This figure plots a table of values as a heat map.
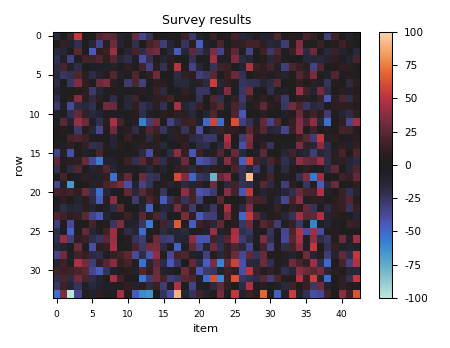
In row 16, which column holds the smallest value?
6
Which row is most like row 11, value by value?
31
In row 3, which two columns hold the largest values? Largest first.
22, 25
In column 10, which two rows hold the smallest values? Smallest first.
19, 6
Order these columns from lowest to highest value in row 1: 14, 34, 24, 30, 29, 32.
32, 30, 24, 29, 14, 34
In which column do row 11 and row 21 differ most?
23
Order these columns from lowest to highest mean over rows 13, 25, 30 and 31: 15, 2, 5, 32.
5, 32, 2, 15
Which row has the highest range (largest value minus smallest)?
33
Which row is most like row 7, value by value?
14
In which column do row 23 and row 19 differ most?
37
